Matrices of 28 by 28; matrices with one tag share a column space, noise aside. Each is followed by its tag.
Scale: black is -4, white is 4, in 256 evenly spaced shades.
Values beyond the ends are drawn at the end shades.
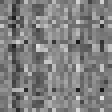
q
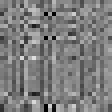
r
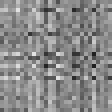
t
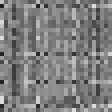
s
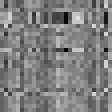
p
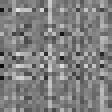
t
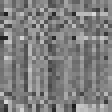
r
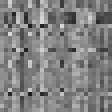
p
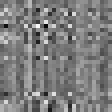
r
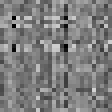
q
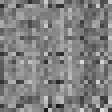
s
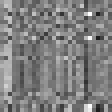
r
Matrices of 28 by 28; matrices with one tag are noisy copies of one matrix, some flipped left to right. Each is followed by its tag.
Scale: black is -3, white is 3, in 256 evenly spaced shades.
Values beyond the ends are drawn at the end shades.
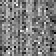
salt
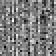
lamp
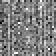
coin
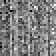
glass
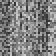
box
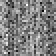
box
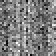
box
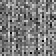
coin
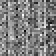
glass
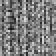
lamp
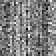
box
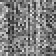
box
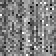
salt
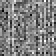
coin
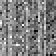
glass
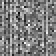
coin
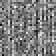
coin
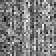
salt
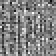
lamp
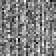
lamp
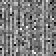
coin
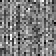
coin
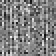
coin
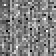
glass
